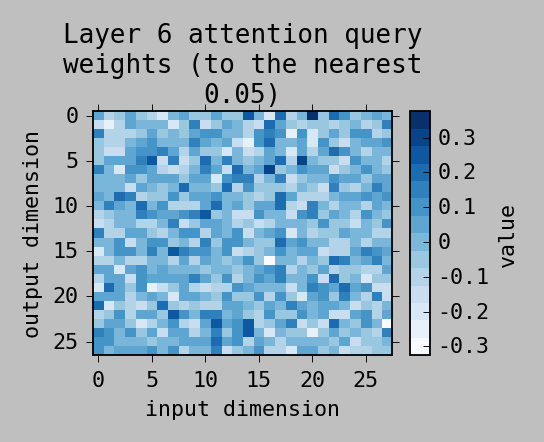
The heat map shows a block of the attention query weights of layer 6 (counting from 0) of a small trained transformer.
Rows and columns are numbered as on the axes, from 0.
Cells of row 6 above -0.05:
19
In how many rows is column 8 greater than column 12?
11
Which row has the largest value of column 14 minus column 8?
23
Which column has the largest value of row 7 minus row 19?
5
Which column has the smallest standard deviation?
24
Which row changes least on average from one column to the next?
25
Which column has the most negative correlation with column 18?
4
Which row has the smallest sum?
1
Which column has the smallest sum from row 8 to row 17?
18
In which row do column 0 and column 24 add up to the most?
2
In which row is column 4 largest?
10
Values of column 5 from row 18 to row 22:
0.05 -0.25 0.05 -0.05 0.05
